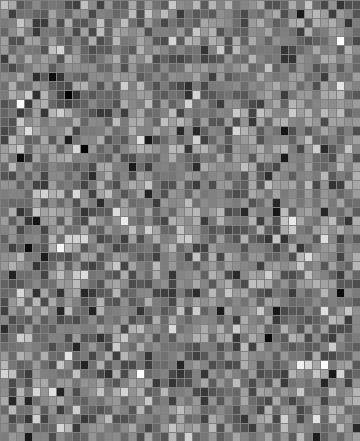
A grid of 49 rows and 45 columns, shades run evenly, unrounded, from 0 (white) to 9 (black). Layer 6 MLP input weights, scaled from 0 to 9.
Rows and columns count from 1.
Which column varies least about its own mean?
21
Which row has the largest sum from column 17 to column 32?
41
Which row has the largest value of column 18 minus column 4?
35
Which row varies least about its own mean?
8
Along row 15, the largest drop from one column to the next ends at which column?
30
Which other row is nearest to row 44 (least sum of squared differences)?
14
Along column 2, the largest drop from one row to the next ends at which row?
46
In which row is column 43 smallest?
5
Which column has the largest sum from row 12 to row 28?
4
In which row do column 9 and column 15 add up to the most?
11
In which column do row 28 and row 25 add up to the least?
37
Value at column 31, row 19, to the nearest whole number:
2
